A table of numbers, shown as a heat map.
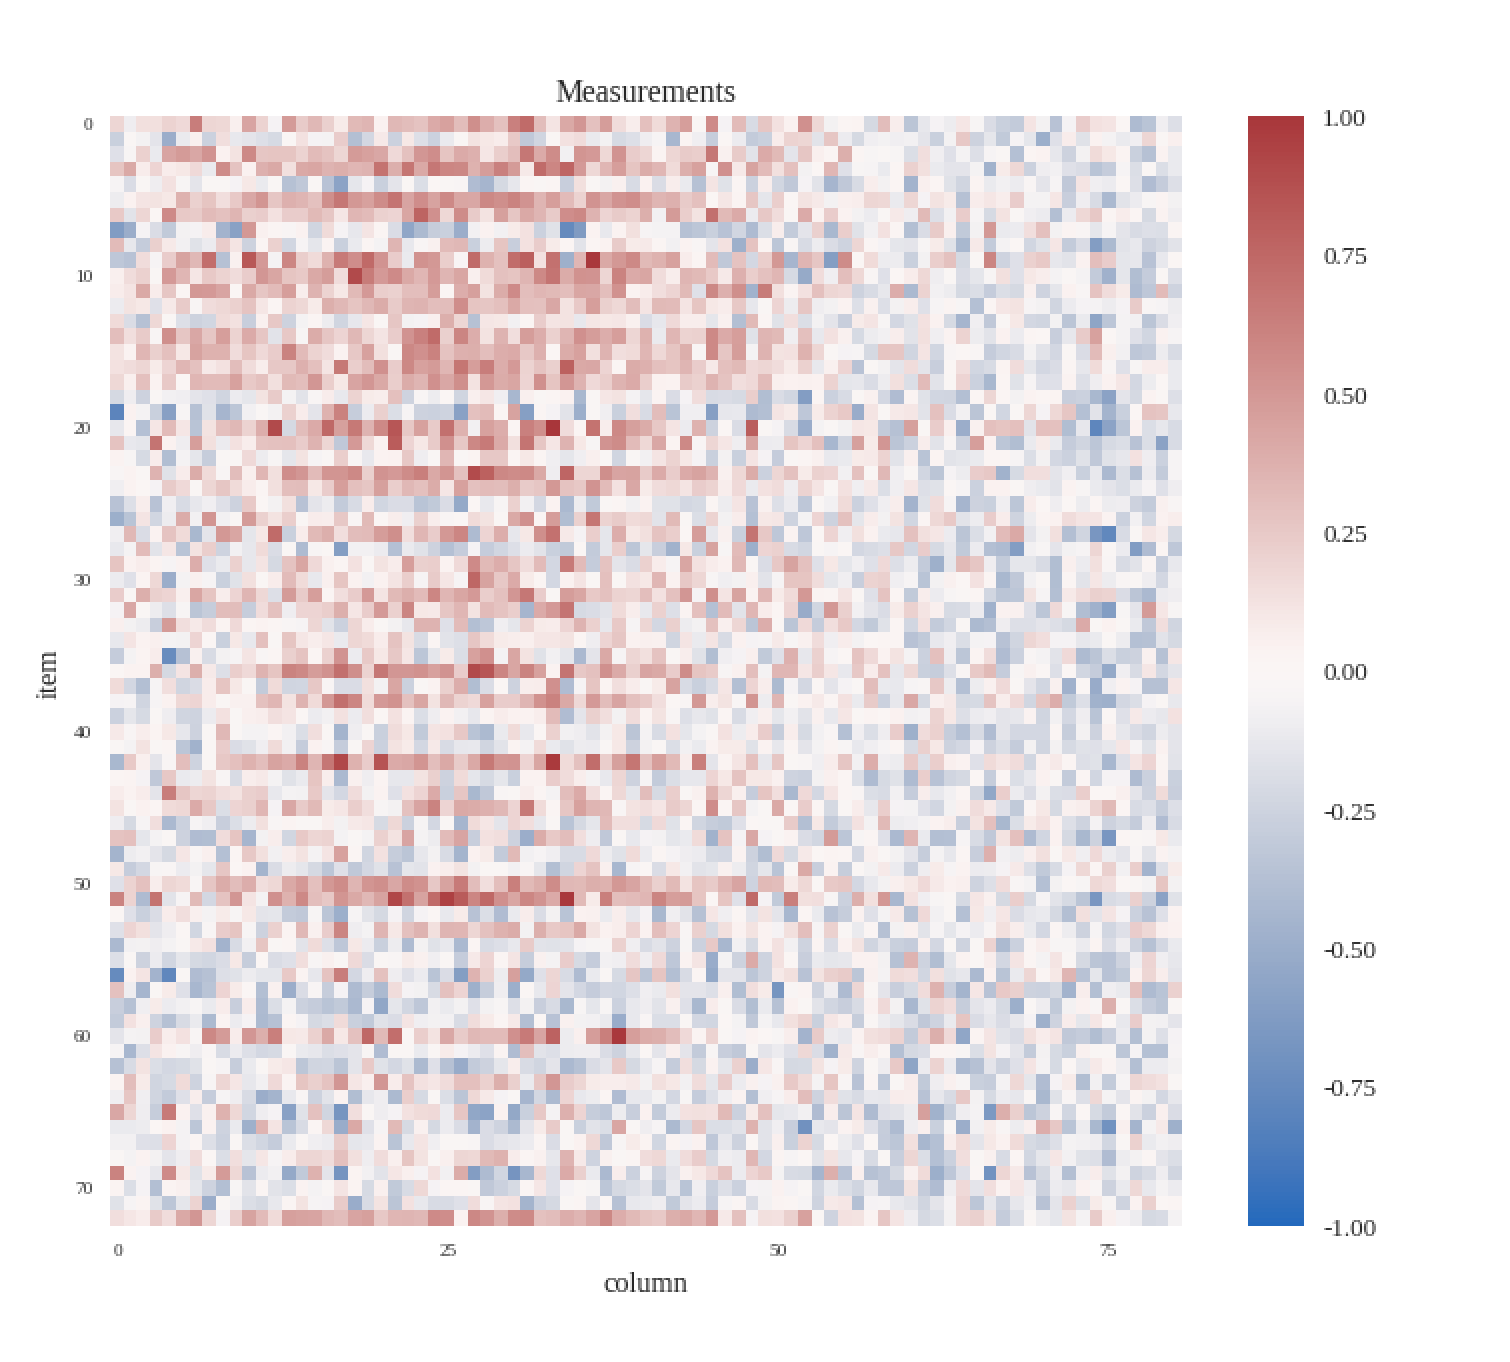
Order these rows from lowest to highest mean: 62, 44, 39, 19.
62, 19, 39, 44
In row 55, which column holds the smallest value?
45
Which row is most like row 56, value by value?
19
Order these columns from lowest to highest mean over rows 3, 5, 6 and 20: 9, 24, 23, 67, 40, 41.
67, 41, 9, 40, 24, 23
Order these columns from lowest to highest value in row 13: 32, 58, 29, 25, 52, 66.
66, 52, 58, 29, 32, 25
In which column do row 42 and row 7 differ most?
33
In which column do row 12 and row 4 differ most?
17
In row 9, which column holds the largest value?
36
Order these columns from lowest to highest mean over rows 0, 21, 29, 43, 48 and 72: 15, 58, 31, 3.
3, 58, 15, 31
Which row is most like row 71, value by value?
1
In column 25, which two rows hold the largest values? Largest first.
51, 20
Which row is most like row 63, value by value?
53
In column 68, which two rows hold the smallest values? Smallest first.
28, 58
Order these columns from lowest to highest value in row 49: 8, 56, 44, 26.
44, 56, 26, 8
